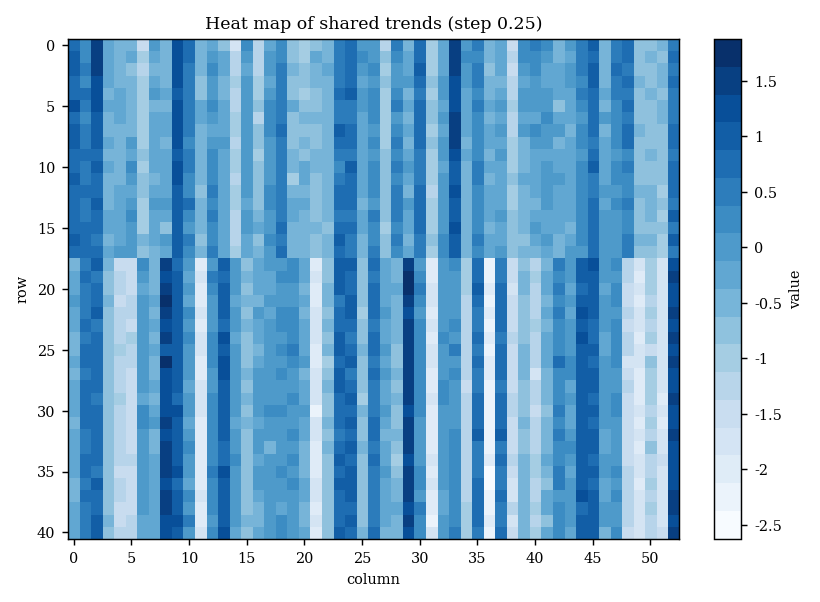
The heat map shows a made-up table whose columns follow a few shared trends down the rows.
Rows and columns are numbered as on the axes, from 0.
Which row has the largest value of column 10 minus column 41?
39
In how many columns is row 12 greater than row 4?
17
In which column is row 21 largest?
8
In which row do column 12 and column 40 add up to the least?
27
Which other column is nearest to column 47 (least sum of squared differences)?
10
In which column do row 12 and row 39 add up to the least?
31
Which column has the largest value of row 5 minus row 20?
48
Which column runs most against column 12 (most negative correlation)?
2
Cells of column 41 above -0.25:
12
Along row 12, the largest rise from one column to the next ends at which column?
52
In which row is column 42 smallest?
5
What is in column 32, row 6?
0
